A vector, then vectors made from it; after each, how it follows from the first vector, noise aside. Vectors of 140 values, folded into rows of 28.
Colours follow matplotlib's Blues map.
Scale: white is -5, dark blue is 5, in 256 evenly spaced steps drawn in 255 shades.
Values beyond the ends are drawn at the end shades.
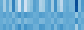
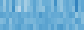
shrunk.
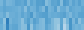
reversed, shrunk.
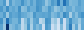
reversed.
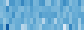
reversed, partly zeroed.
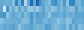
wrapped around, negated, partly zeroed.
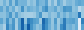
wrapped around, negated.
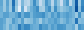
copied.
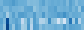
reversed, partly zeroed.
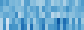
reversed, negated.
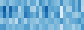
wrapped around, negated.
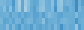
shrunk.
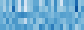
copied.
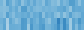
reversed, negated, shrunk.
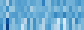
reversed.
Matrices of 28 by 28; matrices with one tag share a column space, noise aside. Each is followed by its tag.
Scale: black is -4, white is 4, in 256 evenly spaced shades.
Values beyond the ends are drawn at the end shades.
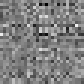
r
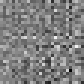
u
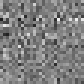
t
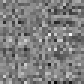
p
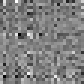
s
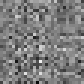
u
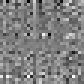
s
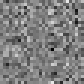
p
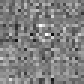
r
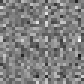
p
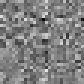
t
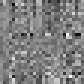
s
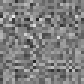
t
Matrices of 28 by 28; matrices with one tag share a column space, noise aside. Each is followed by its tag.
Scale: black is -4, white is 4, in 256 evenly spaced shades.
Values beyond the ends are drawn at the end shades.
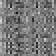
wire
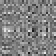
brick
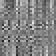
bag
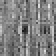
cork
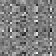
brick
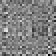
brick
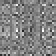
brick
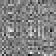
brick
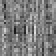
cork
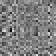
brick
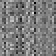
wire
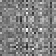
wire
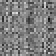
wire
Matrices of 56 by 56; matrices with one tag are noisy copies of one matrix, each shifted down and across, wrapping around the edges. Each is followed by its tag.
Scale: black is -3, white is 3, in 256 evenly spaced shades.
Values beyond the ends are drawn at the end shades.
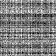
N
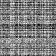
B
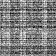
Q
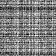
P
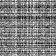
P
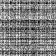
N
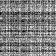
N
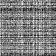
P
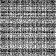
N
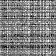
P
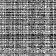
B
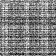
Q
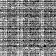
Q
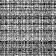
N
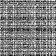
P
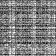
Q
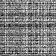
P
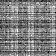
Q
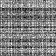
N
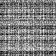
N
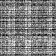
Q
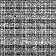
N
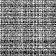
P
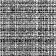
P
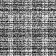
Q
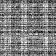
Q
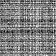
P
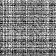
P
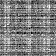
Q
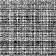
B
